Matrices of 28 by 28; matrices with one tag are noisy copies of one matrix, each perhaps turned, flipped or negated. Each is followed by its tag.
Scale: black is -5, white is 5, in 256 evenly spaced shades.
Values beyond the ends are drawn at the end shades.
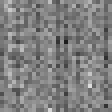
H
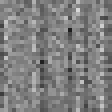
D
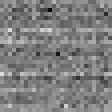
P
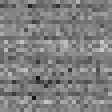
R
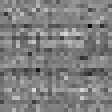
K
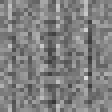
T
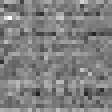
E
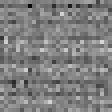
R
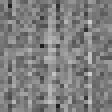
T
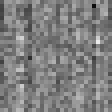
E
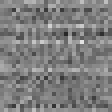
D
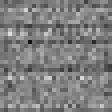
D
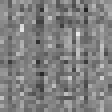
K
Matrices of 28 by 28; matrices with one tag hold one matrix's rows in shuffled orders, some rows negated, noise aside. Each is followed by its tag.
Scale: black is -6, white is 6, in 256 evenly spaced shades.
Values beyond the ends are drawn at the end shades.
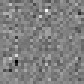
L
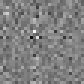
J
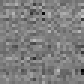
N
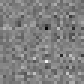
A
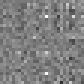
A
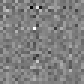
J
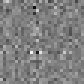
J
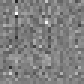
L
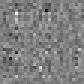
L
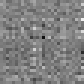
N
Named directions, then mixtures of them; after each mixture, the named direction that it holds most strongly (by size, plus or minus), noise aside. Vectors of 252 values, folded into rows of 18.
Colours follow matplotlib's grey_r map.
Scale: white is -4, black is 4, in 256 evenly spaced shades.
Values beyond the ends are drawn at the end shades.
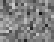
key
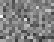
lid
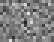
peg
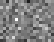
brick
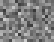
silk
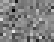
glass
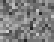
key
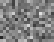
lid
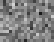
key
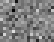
glass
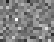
brick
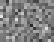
brick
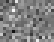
glass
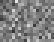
glass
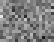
lid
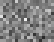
lid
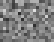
silk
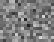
silk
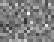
key
